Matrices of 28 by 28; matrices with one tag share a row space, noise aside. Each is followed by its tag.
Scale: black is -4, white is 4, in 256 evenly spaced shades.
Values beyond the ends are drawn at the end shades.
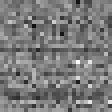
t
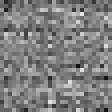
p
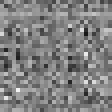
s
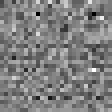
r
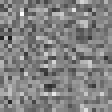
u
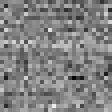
p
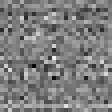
u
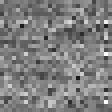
p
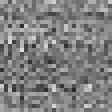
u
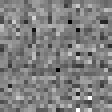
t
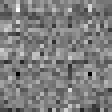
s
